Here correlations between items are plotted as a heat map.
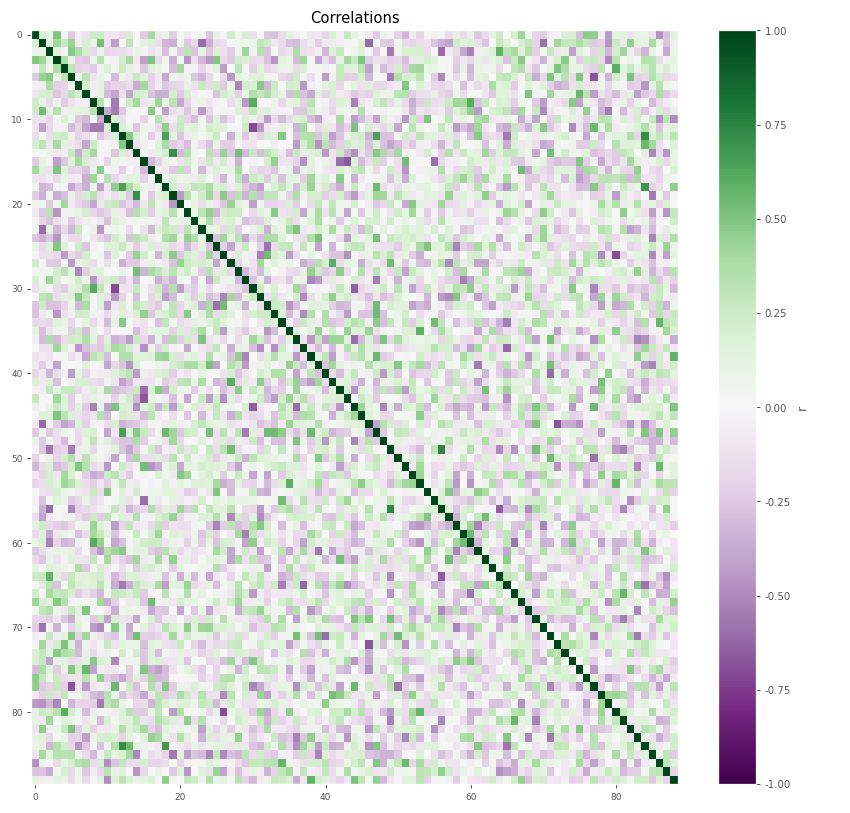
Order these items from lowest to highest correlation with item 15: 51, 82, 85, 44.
85, 44, 82, 51
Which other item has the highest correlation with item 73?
3
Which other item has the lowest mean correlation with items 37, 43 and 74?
15
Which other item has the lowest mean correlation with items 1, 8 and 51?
11
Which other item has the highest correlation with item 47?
12
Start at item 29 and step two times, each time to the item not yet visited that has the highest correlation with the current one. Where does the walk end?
64
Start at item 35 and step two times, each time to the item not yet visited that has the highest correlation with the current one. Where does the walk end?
80
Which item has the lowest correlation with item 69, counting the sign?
81
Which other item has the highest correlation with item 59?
60
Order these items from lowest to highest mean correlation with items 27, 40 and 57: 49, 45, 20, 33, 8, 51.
45, 51, 8, 20, 33, 49
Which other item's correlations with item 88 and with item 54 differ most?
10
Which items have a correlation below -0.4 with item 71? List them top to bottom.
40, 77, 83
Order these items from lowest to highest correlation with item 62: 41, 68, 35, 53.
68, 41, 35, 53
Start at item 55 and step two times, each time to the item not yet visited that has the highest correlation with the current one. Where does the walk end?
86
